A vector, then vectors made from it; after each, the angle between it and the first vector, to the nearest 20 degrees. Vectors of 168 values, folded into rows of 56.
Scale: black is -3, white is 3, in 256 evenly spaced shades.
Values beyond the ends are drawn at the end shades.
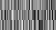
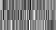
120 degrees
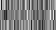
60 degrees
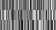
160 degrees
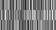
140 degrees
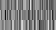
40 degrees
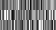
140 degrees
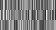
60 degrees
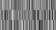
20 degrees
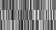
160 degrees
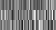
160 degrees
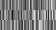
160 degrees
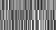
140 degrees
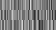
20 degrees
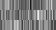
140 degrees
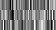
140 degrees
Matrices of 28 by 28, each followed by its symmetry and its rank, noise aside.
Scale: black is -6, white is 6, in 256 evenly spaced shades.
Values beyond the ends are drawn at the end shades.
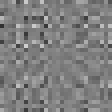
antisymmetric, rank two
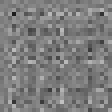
symmetric, rank three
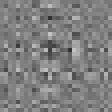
no symmetry, rank two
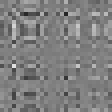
antisymmetric, rank two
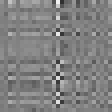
no symmetry, rank one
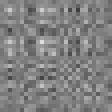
symmetric, rank two
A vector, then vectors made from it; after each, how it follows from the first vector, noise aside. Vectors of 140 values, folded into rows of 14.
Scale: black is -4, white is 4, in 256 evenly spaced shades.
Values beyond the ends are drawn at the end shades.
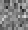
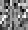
scaled up.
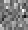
negated.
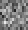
wrapped around.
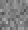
reversed, negated, shrunk.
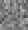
negated, shrunk.
